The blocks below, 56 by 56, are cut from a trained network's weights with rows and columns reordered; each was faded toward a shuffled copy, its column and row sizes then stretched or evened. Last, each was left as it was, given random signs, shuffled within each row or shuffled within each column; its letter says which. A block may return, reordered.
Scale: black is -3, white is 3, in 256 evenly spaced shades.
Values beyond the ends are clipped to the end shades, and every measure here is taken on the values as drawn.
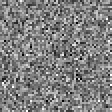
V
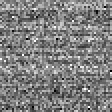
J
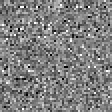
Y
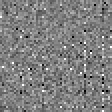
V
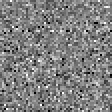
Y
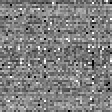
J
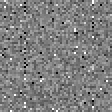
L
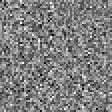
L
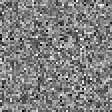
V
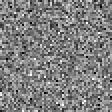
L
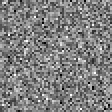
L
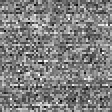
J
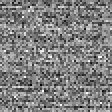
Y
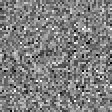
V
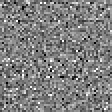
Y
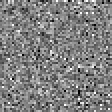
V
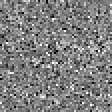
Y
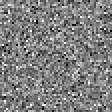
L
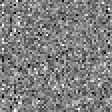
L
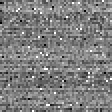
Y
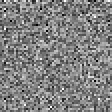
V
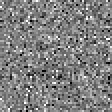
V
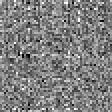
J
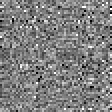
J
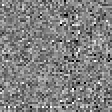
V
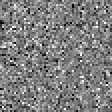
V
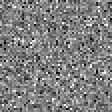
Y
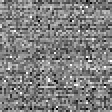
J
